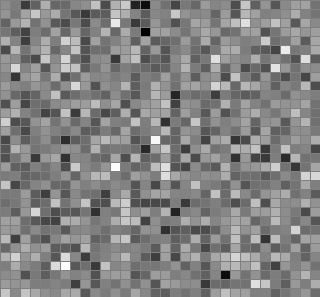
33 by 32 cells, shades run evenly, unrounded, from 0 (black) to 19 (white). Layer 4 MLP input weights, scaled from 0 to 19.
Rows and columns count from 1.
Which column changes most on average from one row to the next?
7
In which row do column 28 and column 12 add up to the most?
19
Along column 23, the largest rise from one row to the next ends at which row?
10
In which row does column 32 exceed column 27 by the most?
20
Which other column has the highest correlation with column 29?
2
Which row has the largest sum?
29
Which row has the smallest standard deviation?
15
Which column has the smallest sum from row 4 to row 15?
3
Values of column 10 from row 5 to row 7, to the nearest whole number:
12 8 10
